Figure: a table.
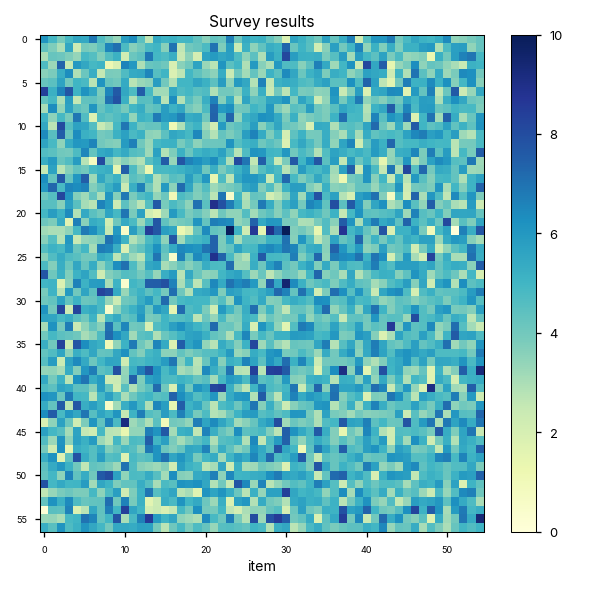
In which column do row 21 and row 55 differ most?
50
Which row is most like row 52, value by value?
2
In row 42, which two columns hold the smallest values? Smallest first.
8, 16
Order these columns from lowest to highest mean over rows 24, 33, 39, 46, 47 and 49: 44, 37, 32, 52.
32, 44, 52, 37
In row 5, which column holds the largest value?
40
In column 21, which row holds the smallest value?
16
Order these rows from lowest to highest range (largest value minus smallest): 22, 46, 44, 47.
46, 47, 44, 22
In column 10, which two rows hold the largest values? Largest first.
44, 54
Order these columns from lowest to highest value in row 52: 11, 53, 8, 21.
11, 8, 21, 53
